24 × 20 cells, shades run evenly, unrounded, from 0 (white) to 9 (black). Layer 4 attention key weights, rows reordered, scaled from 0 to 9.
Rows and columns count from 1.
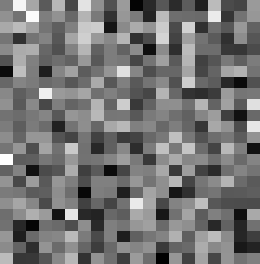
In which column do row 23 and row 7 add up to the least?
10
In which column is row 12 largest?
5
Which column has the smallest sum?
6
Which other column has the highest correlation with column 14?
18
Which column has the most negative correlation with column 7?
12
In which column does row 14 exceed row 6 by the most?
20
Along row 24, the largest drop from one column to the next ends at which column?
14
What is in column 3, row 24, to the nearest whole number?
7
